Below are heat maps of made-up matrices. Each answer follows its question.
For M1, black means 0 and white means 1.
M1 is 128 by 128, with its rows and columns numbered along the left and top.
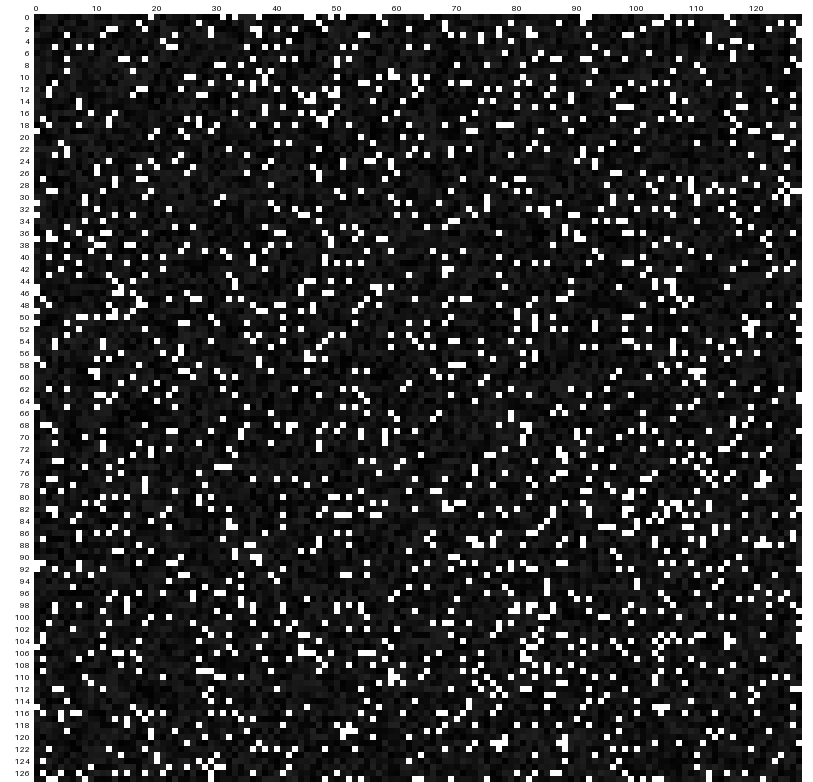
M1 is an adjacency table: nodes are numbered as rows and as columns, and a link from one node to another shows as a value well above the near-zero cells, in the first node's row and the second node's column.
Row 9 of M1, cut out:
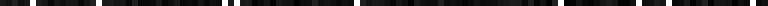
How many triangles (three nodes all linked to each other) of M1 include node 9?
5
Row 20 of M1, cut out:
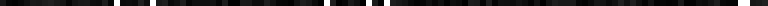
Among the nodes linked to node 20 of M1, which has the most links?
node 54
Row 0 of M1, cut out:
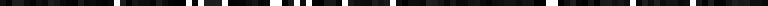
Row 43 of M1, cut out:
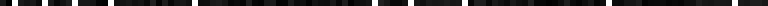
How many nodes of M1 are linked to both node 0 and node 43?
0
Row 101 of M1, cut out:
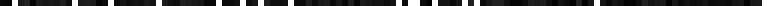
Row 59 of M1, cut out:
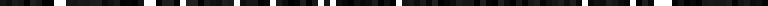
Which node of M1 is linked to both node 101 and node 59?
node 66
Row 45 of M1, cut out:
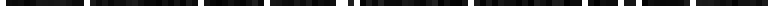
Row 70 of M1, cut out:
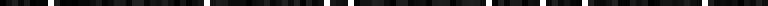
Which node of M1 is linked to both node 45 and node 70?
node 97
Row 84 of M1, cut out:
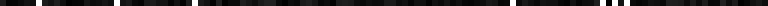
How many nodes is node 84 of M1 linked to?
7
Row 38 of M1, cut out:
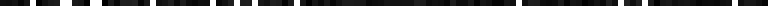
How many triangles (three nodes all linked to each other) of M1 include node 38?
7
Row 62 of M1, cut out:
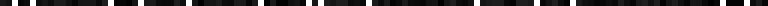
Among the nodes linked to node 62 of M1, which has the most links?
node 18
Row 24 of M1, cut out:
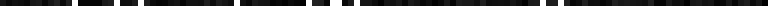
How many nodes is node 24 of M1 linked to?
10
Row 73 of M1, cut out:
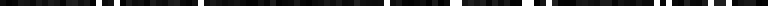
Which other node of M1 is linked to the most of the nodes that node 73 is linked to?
node 87
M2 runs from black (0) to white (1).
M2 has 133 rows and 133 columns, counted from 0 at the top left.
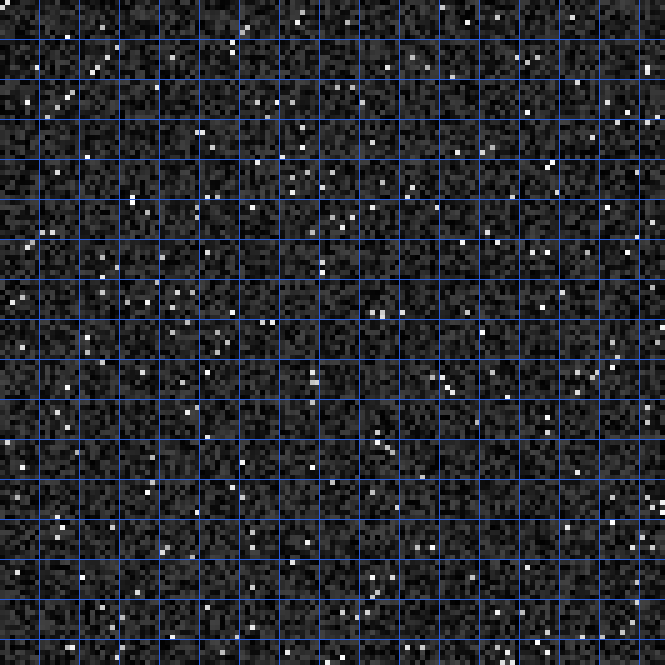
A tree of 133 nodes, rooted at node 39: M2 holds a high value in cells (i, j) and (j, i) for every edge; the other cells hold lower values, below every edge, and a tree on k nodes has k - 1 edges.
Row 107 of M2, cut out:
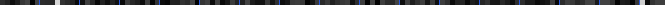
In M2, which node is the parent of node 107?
11
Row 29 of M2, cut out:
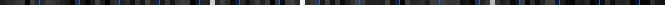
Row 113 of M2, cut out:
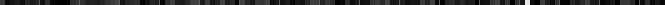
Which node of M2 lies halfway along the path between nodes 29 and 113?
50
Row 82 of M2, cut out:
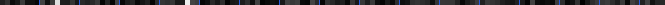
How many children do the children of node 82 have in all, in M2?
1
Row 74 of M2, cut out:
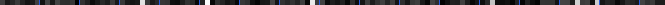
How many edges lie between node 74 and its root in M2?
2
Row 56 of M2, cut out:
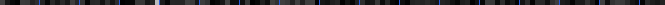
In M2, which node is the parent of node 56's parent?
17
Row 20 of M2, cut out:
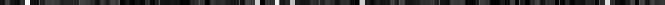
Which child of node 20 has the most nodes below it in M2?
58
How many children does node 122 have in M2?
3
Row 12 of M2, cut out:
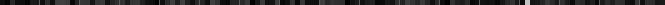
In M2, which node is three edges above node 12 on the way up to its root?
125
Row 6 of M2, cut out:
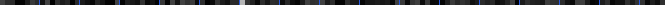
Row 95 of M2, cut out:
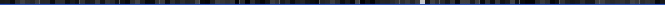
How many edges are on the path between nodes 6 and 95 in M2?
5
